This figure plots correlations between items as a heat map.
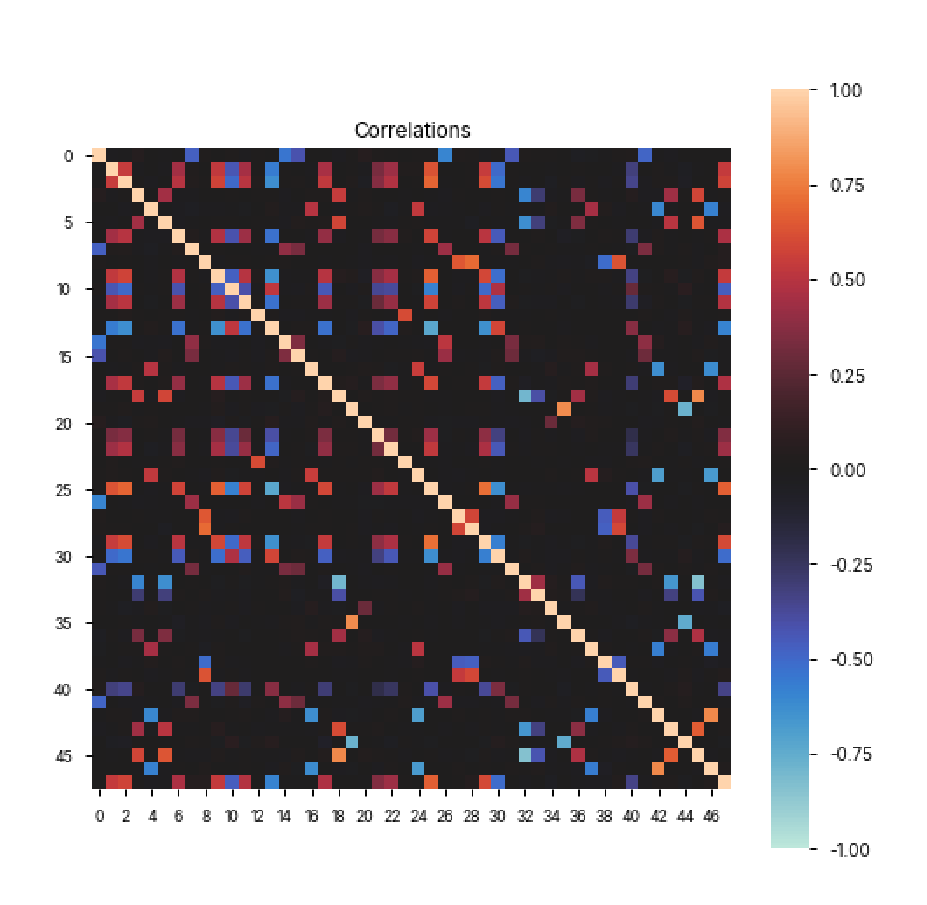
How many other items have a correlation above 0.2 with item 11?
10
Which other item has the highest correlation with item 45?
18
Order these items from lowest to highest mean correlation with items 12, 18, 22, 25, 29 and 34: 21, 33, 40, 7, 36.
40, 33, 7, 36, 21
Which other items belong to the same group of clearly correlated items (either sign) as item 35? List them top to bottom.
19, 44
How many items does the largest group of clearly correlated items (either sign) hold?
15
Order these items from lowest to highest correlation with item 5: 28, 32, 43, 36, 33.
32, 33, 28, 36, 43
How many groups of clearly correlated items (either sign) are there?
8
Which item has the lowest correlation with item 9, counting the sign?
13
